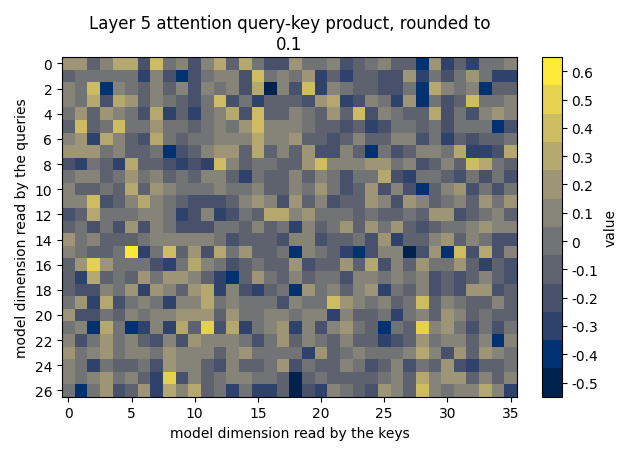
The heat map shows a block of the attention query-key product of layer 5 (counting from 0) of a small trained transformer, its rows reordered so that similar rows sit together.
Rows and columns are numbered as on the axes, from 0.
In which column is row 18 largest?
11
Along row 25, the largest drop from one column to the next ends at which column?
9
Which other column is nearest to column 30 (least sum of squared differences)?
22
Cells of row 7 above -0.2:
27
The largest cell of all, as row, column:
15, 5
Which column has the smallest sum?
34
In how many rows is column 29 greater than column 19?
10
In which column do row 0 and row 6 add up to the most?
7
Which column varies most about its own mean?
28
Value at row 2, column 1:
0
